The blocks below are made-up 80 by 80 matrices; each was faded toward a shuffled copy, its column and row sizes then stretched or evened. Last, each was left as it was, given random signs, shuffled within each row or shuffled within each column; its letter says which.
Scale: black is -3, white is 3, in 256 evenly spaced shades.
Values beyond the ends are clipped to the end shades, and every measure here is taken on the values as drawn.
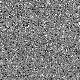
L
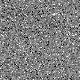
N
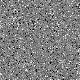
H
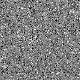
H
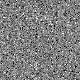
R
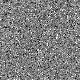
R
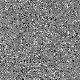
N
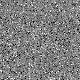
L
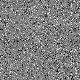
R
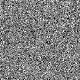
N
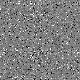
N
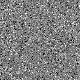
R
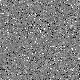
L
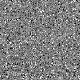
N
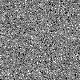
R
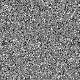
H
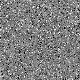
R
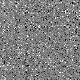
N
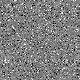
N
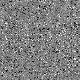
N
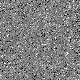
R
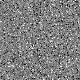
R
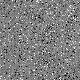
R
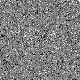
L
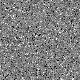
L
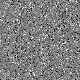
R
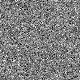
L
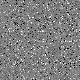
H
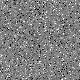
R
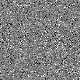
N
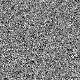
H
